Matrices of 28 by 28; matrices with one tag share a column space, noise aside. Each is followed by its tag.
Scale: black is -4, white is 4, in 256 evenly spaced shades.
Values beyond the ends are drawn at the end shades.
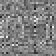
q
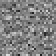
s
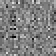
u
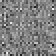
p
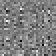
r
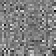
r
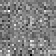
r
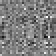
q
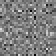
s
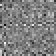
p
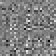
r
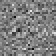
s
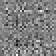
r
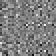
p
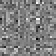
u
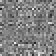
p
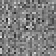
u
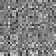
p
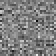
r
